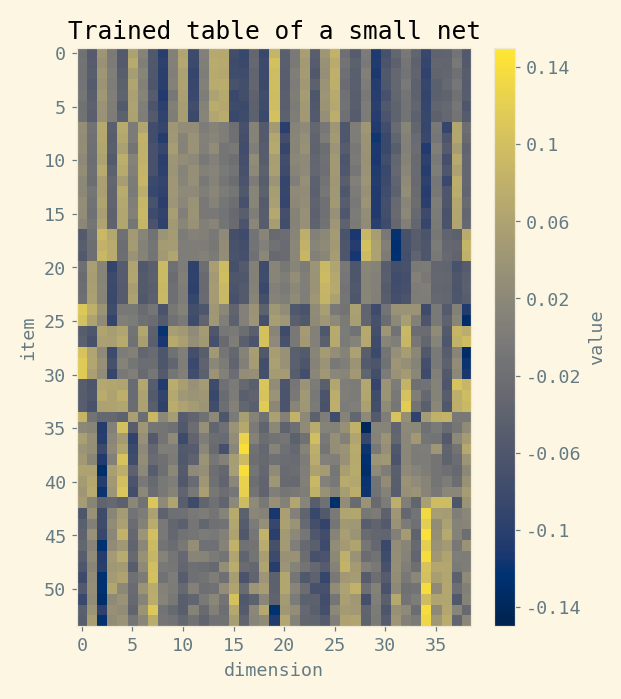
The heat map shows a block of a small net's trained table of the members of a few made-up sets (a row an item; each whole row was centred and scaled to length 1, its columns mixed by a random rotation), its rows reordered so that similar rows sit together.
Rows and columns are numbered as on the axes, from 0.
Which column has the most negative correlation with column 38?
13
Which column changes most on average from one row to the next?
38
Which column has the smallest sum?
29
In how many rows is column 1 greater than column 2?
29
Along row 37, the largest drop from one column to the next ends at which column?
28
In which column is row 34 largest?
31
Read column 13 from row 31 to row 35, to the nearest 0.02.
-0.08 -0.08 -0.08 0.02 -0.04
